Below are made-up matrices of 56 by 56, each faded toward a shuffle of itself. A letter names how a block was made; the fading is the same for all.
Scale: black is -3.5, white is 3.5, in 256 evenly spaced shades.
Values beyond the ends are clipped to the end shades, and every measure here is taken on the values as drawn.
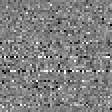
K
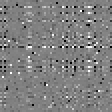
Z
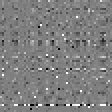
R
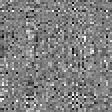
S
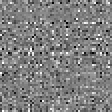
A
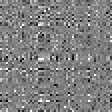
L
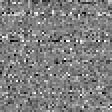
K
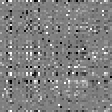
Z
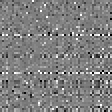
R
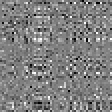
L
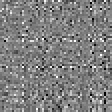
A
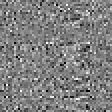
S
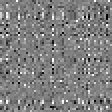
L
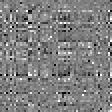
L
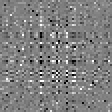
Z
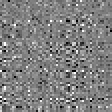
L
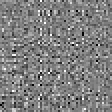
A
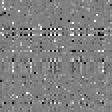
Z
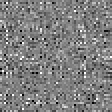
S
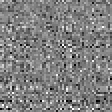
A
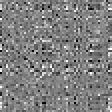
L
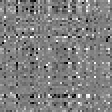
L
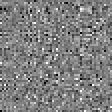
S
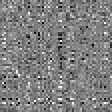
A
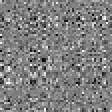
A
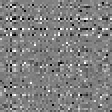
Z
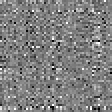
A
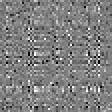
L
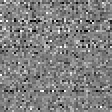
K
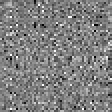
S
